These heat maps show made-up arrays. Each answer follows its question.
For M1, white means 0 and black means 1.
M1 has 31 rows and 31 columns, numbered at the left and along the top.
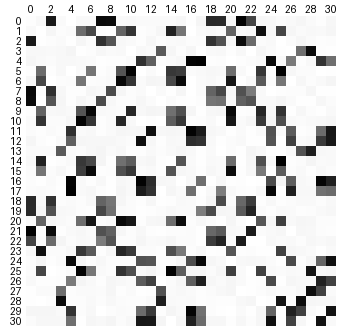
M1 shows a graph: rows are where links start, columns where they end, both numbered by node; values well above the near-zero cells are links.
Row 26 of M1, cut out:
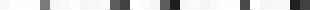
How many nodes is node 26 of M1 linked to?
8
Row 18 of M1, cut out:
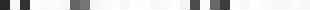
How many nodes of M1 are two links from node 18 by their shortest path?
1
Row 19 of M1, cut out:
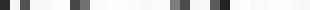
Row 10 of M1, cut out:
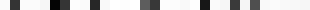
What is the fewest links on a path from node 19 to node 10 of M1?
6
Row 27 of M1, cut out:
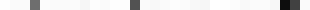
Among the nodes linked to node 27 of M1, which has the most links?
node 29
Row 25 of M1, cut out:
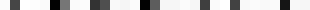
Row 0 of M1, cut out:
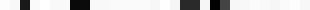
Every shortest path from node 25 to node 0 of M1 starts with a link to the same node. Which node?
node 28
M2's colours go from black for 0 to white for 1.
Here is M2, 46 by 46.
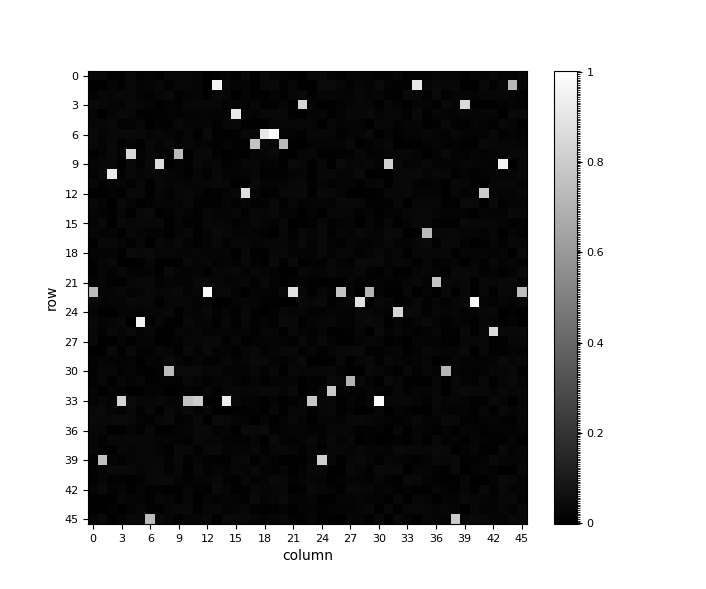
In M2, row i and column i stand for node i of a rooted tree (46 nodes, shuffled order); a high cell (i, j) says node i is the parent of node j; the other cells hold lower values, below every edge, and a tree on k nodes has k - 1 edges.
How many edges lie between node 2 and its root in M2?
2
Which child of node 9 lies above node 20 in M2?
7
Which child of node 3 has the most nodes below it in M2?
22
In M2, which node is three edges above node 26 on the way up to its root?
33
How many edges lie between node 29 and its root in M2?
3
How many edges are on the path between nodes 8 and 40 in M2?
4
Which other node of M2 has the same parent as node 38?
6
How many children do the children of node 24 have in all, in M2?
1
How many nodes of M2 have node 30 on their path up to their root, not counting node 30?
11
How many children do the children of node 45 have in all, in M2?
2
